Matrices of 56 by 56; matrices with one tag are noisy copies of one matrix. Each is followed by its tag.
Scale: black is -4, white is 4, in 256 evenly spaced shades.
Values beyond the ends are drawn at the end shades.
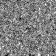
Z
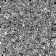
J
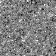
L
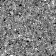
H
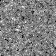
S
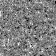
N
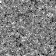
L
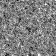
Z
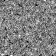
H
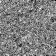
L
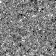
L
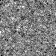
S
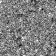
L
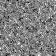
Z
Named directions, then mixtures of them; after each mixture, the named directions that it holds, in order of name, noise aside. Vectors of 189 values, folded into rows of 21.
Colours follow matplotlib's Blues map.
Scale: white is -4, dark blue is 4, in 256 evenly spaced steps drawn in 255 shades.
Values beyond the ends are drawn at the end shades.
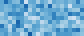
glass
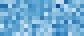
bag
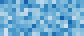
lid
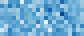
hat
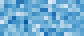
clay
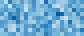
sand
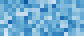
clay, lid.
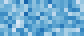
glass.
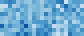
bag.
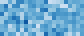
bag, clay, sand.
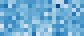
bag.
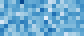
clay, hat.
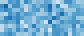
bag, hat, sand.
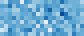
hat.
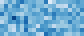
clay, sand.
